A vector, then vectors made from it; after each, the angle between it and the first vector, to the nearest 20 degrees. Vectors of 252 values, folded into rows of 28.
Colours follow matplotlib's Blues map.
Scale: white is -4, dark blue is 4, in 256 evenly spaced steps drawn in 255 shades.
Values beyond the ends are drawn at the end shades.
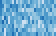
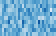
120 degrees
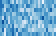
20 degrees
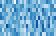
100 degrees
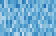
80 degrees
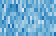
40 degrees
